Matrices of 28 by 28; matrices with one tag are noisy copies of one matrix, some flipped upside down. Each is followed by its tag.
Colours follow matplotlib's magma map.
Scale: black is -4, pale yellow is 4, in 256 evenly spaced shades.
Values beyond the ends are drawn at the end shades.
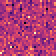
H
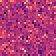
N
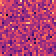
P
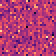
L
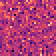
H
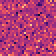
N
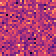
P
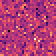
N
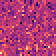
P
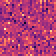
H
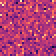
P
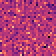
P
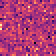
L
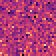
P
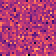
L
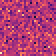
P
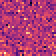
P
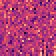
H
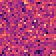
N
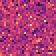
N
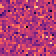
L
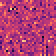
H
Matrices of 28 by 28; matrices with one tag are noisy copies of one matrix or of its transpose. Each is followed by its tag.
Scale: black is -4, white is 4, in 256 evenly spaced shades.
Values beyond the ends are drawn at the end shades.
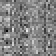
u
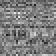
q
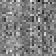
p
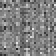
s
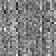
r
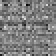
s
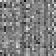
s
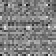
s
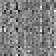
r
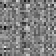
s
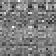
u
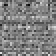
s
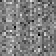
p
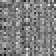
s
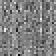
r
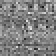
u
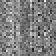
p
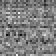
q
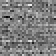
r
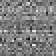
p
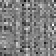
s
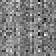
p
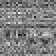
q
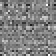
s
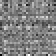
s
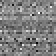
p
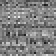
q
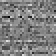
r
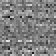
r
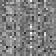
p
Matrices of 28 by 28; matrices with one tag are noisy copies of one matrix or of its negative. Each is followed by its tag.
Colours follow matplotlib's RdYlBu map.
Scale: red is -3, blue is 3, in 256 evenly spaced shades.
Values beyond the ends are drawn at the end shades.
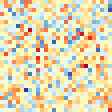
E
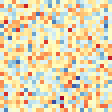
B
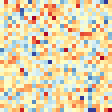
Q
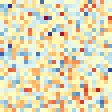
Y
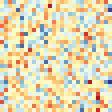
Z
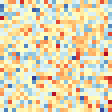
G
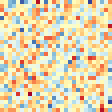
G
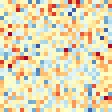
Q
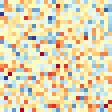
G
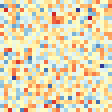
B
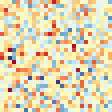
Y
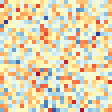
Z
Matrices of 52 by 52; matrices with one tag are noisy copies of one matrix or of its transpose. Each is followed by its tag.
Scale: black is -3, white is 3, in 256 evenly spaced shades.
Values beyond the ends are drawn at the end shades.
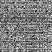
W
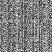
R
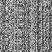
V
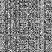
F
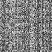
V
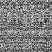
V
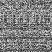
V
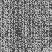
W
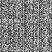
R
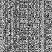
F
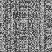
F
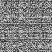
R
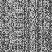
V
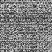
W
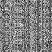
V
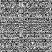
R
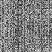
W
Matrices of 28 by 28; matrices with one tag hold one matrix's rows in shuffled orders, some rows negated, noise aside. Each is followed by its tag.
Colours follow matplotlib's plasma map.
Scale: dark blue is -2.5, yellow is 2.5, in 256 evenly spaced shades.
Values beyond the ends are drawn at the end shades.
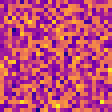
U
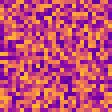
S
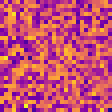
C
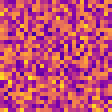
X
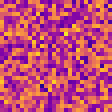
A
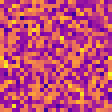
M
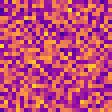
S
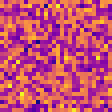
C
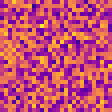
X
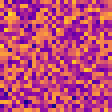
U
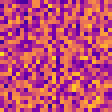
U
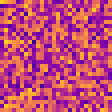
S
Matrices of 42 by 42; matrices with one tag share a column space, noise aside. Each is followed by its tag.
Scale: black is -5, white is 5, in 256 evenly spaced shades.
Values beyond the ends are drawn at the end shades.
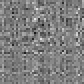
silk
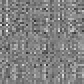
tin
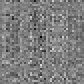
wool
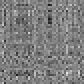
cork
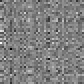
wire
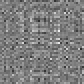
wire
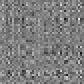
cork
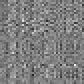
tin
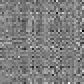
wire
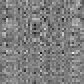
silk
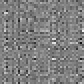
wire
